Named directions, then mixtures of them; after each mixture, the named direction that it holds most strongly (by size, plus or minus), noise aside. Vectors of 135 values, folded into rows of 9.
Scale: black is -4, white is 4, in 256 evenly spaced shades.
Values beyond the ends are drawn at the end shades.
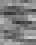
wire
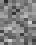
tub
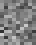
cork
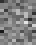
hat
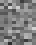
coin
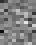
hat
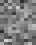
coin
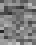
wire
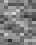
tub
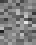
hat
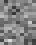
tub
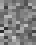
cork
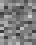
cork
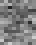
wire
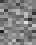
hat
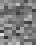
cork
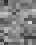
tub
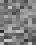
tub
